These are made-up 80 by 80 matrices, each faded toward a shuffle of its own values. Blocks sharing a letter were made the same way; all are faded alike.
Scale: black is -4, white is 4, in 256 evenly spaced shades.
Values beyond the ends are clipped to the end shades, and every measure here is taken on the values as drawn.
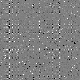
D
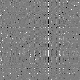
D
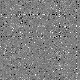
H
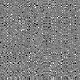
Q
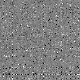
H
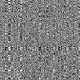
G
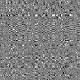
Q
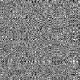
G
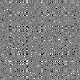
D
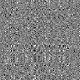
G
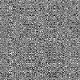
G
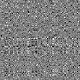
G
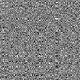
G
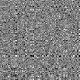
G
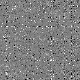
H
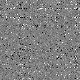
H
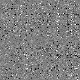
H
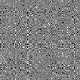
Q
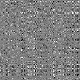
Q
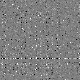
H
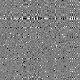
D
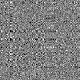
G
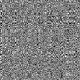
G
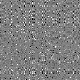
Q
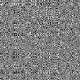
G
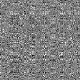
G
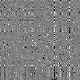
D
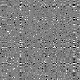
D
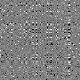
D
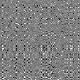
D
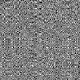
G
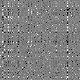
D
